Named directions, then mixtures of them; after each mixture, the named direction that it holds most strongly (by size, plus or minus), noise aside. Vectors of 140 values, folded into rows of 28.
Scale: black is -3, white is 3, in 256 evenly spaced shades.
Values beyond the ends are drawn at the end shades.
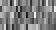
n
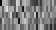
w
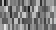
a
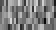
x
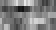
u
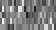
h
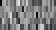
w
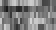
u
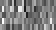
h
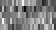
h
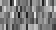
n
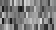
h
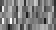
x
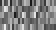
a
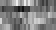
u
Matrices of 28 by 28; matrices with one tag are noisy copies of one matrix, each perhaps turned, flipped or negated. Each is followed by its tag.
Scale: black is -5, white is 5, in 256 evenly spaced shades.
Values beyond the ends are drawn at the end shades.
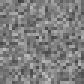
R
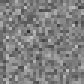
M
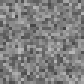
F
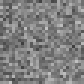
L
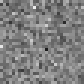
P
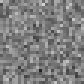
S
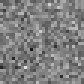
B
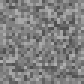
S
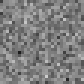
B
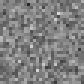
S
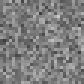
P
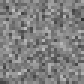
P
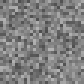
B
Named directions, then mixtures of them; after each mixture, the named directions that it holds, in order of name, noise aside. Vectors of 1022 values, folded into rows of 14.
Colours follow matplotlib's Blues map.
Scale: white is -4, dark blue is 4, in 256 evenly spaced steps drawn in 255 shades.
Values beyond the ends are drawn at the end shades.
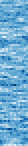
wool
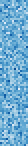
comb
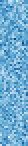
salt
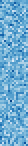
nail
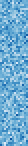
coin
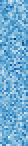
salt.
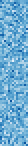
nail.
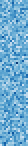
coin.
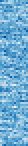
salt, wool.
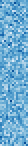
nail.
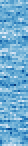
wool.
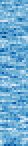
wool.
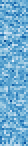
nail, wool.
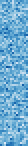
coin, wool.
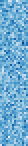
comb, salt.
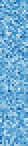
comb, nail.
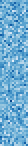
nail.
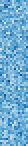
comb.
